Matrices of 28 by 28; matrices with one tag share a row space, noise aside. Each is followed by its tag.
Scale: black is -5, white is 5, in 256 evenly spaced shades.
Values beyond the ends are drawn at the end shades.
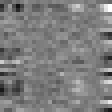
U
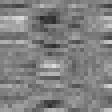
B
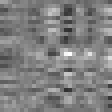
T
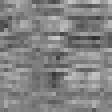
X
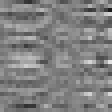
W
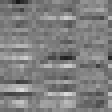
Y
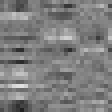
Y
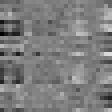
U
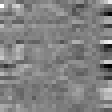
U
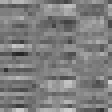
Y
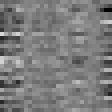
U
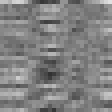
B
